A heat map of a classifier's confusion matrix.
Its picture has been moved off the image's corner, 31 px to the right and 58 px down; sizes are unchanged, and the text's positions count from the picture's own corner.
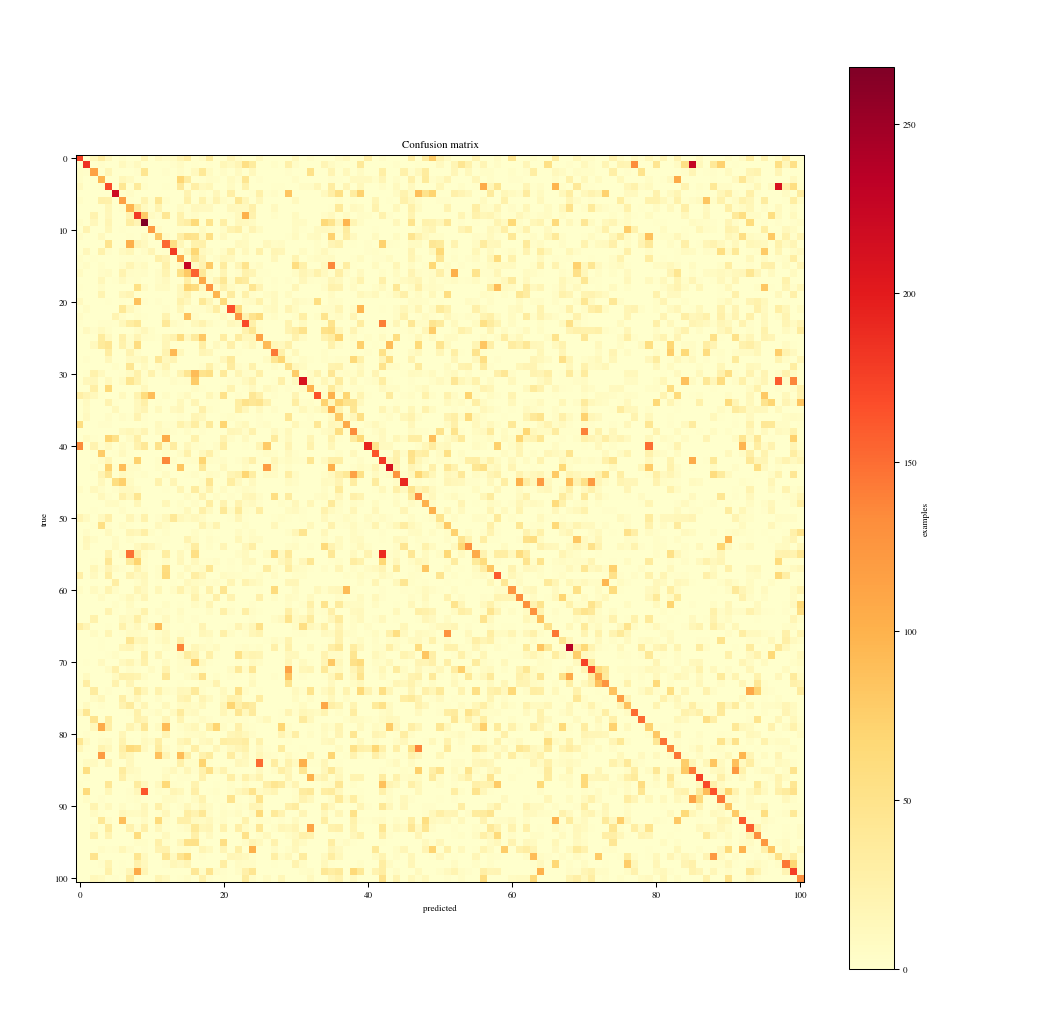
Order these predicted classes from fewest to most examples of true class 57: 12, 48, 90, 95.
95, 90, 12, 48
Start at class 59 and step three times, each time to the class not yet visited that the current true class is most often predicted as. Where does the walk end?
68
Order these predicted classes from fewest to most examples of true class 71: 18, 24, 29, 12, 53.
18, 12, 24, 53, 29
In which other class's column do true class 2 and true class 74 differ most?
93
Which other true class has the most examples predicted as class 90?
53
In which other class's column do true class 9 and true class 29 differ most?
37
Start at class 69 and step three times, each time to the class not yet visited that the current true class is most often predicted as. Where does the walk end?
51
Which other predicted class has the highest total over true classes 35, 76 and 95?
34
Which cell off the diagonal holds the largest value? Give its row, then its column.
1, 85
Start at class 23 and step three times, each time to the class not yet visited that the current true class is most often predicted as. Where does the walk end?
7
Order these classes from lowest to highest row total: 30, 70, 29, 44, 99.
29, 70, 30, 99, 44
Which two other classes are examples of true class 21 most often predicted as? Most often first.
39, 22
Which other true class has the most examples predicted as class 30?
15
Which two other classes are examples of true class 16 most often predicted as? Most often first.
52, 15
